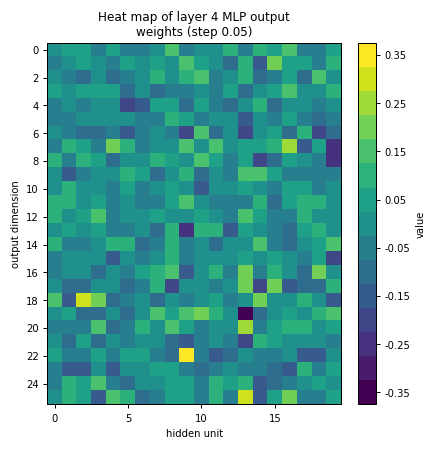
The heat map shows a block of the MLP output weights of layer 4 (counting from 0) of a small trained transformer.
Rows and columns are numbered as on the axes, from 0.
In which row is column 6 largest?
20
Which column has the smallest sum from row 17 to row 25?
14
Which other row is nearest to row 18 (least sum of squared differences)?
12
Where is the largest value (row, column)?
22, 9
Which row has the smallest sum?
6
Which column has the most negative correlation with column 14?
7
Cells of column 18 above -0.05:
14
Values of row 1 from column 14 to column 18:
-0.15 0.2 0.05 0.05 -0.05
